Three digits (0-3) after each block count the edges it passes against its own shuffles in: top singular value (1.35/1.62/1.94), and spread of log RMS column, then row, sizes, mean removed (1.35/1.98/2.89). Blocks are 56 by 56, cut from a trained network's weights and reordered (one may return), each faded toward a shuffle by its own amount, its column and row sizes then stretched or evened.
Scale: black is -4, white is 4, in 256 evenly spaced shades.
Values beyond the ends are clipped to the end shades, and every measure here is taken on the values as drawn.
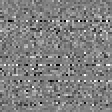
1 1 3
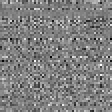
3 1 3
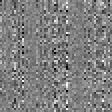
3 3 0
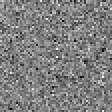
0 1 0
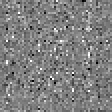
0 2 1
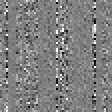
2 3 0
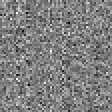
2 2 0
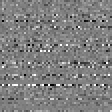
2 0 3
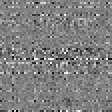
1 1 3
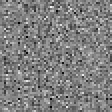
1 2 0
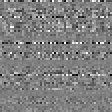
3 0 3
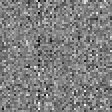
1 2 1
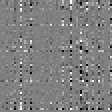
3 3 2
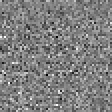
1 1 2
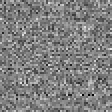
2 0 2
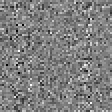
1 2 1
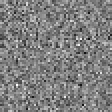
2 0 1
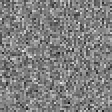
2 0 0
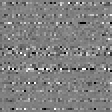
2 0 3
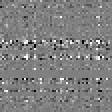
2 2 3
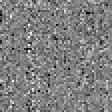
1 2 0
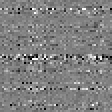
2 1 3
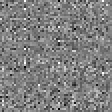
1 2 2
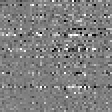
2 2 3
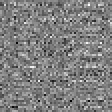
3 1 2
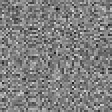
3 1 1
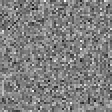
0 1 1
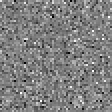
0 1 1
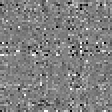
1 2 2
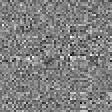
3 1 2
